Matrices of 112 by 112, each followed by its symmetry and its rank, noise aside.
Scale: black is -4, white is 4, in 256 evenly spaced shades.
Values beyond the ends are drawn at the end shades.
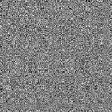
no symmetry, rank twelve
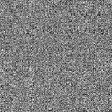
no symmetry, rank sixteen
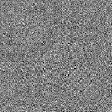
symmetric, rank twelve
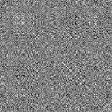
symmetric, rank eight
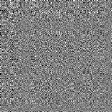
antisymmetric, rank eight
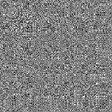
symmetric, rank twelve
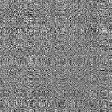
no symmetry, rank eight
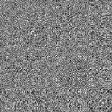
symmetric, rank twelve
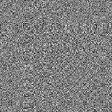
symmetric, rank twelve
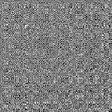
symmetric, rank twelve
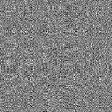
no symmetry, rank twelve
